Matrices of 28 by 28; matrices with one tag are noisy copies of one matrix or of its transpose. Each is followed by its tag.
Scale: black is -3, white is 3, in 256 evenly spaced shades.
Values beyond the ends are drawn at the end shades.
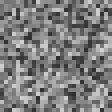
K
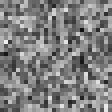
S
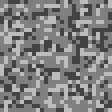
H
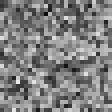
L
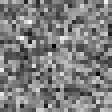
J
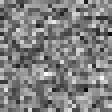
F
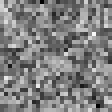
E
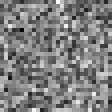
H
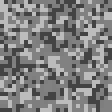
E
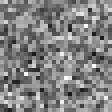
J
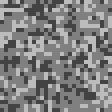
S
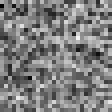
J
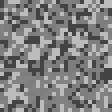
K
